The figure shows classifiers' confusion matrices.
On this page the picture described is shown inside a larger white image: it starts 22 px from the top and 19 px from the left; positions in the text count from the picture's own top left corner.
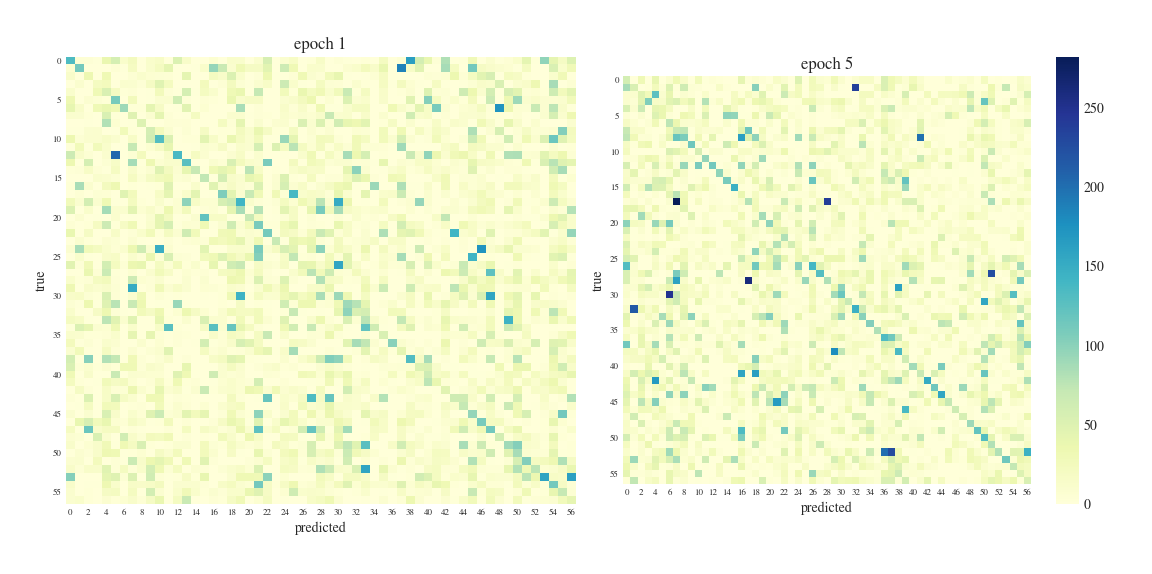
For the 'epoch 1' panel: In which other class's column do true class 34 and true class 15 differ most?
16
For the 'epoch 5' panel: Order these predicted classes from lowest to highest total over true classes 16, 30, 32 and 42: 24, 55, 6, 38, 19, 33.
24, 19, 55, 33, 38, 6
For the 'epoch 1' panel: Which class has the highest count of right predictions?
53
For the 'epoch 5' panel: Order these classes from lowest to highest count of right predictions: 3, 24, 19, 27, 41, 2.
24, 2, 41, 19, 3, 27
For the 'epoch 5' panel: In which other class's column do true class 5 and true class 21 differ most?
14
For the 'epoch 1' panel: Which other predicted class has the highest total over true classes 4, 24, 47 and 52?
21
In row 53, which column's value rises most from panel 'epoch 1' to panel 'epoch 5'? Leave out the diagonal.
1
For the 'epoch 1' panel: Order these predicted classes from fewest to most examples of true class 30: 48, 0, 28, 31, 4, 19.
48, 0, 31, 4, 28, 19
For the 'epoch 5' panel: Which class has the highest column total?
6
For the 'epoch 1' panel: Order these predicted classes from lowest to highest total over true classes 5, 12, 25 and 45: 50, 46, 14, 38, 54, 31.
46, 14, 54, 38, 31, 50
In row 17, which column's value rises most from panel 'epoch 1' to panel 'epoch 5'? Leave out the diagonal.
7
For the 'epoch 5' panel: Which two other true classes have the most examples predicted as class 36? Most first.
52, 13
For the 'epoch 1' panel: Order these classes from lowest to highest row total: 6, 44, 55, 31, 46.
44, 55, 46, 31, 6
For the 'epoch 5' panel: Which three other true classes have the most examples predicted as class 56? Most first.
52, 37, 42
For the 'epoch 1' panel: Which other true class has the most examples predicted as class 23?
11
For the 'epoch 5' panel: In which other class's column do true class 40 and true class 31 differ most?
50
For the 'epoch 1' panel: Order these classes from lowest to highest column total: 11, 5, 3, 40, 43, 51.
3, 43, 51, 11, 40, 5
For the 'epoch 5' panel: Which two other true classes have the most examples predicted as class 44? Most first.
40, 34
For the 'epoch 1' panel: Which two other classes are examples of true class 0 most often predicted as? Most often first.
38, 53
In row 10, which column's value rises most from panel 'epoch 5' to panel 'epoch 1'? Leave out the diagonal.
54
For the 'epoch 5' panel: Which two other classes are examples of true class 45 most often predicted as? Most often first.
21, 4
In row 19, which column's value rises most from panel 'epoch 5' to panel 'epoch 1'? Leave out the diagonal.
28
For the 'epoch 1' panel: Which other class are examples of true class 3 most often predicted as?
54
